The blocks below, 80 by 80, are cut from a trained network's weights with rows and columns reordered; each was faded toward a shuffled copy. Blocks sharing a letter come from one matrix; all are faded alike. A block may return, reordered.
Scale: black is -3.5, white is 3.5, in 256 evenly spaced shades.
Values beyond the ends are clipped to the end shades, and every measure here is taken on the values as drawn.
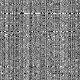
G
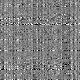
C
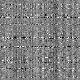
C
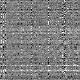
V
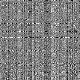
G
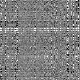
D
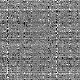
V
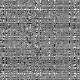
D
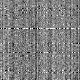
G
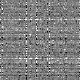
D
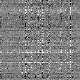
D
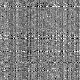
C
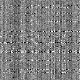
C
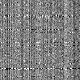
G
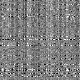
C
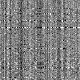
G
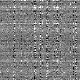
D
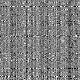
G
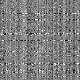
C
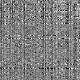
G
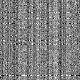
G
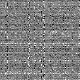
V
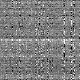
V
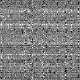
V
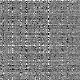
D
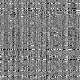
C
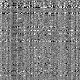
C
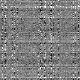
D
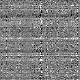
V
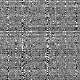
V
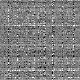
V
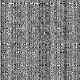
G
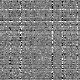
D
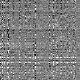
D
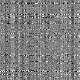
C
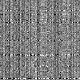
G
